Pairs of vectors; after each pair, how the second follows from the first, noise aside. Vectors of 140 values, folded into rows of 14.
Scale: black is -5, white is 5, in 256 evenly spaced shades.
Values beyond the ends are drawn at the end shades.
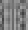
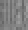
wrapped around, negated, shrunk.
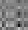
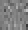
wrapped around, partly zeroed.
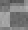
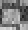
wrapped around, negated, scaled up.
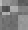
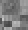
wrapped around.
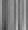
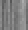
reversed, negated, shrunk.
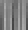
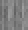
wrapped around, negated, shrunk.
